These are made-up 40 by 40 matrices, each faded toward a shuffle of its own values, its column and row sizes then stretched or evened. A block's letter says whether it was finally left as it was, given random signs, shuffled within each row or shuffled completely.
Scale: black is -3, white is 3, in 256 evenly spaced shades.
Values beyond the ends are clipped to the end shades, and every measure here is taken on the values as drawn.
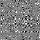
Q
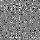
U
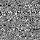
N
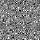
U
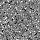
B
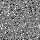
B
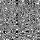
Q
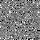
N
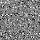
N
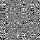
Q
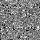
N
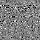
N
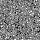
B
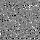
N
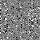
U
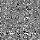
U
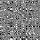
Q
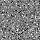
N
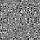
Q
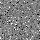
B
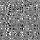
Q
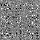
U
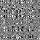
Q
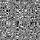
Q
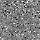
N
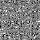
N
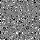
U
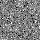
B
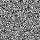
N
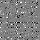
Q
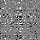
Q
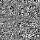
U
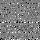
N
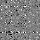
U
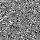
B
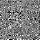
U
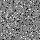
B
